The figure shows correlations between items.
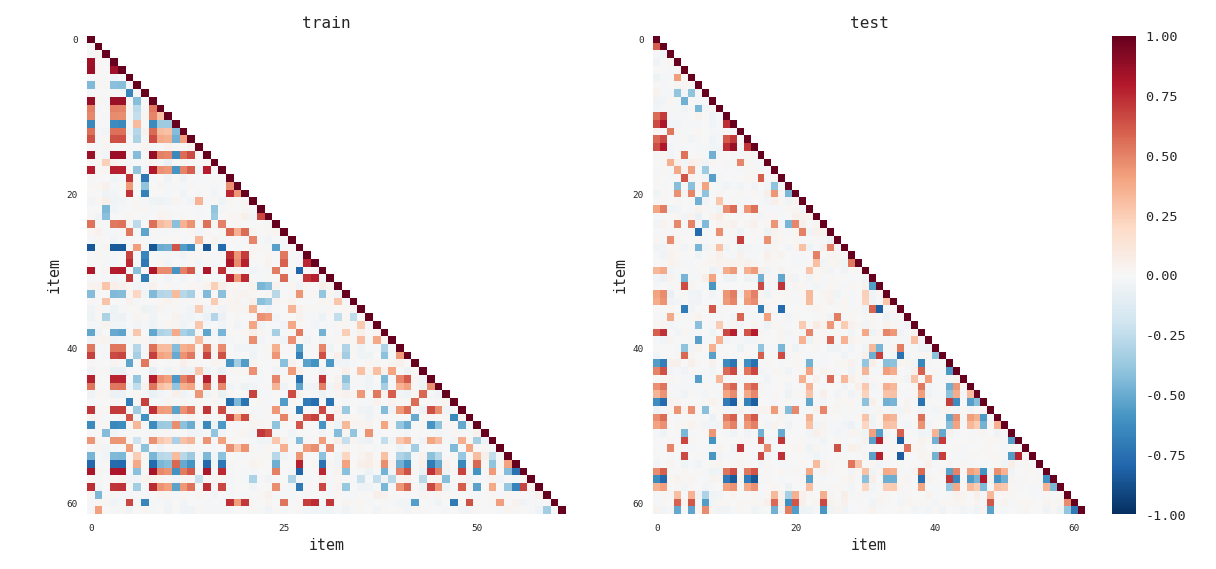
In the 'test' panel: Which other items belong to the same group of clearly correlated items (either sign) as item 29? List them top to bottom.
23, 28, 55
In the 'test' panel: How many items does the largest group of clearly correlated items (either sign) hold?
21
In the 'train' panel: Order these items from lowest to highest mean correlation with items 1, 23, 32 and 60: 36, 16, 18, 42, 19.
42, 16, 36, 19, 18
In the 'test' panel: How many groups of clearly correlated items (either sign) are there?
6
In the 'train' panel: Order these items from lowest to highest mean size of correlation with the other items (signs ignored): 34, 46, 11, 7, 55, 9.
34, 46, 7, 9, 11, 55
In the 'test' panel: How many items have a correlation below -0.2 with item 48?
3
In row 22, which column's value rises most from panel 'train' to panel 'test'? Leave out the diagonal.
34
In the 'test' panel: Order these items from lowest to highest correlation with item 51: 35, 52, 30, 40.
52, 30, 40, 35
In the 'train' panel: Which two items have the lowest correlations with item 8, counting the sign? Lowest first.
27, 55
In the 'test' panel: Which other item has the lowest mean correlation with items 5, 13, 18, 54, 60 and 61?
35
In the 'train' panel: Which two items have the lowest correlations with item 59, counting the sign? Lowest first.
1, 61
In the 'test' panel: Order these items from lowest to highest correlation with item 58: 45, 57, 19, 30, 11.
57, 19, 30, 45, 11
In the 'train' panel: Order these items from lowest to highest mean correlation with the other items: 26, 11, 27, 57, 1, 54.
27, 11, 54, 57, 1, 26
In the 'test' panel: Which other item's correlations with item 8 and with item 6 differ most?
25
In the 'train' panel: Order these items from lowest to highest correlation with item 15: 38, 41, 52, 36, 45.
38, 36, 52, 45, 41
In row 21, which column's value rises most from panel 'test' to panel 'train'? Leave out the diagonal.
46
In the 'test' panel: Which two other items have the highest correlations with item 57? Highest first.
47, 42
